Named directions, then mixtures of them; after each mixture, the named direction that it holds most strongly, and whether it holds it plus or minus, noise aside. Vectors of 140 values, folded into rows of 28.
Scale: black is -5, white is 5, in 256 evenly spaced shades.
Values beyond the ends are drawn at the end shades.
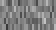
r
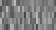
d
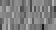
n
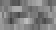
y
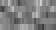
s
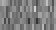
r, plus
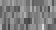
n, minus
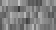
y, minus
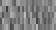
d, minus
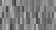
d, minus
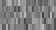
r, minus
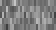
d, plus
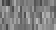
d, plus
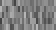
d, minus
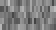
n, minus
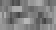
y, plus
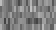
r, plus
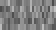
n, minus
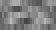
y, minus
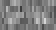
y, minus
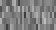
d, plus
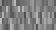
d, plus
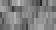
s, minus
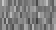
r, plus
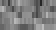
s, minus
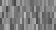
d, minus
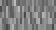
d, plus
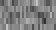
r, minus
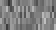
r, plus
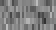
r, minus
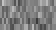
d, minus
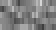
s, plus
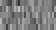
d, plus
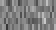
r, plus
